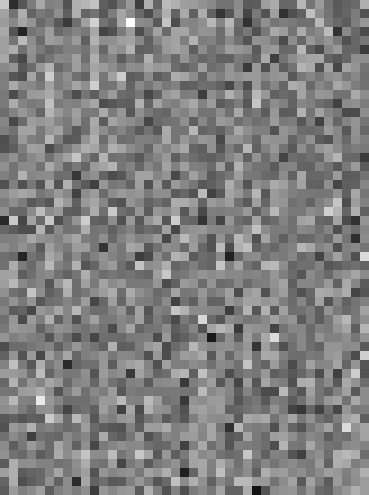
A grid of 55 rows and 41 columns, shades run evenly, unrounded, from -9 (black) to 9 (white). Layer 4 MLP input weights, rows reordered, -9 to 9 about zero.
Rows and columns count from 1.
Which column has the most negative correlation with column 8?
19
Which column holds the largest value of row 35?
20
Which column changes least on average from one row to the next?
33
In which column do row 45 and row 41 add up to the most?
5
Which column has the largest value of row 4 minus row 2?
32
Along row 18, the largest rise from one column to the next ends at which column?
12
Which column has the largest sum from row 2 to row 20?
11
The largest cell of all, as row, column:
3, 15
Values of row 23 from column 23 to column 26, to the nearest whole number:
-2 2 1 2
